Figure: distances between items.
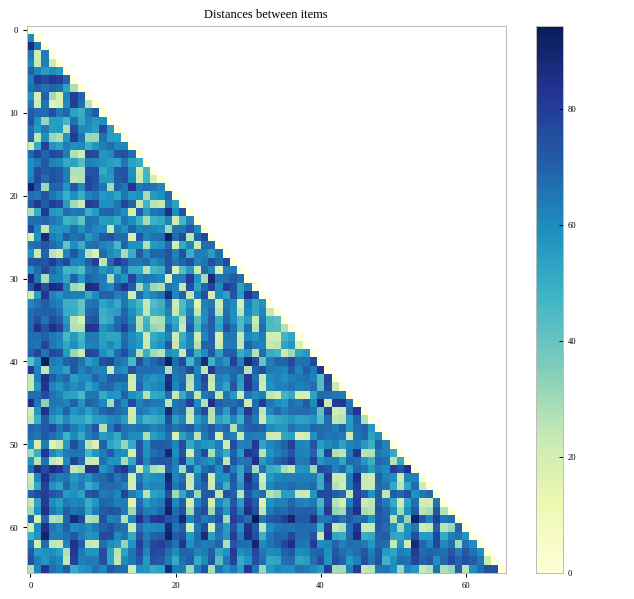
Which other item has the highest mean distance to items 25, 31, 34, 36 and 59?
2
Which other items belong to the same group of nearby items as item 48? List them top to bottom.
10, 28
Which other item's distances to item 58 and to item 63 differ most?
64
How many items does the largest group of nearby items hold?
16
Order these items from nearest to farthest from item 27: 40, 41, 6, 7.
40, 7, 41, 6
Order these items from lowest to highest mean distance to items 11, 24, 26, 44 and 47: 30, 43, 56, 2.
56, 30, 2, 43
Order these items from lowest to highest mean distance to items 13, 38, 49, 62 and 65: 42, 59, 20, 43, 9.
20, 9, 59, 43, 42
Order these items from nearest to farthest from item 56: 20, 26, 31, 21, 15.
26, 20, 21, 15, 31
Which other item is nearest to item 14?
57
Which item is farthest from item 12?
28
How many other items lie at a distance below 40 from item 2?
6
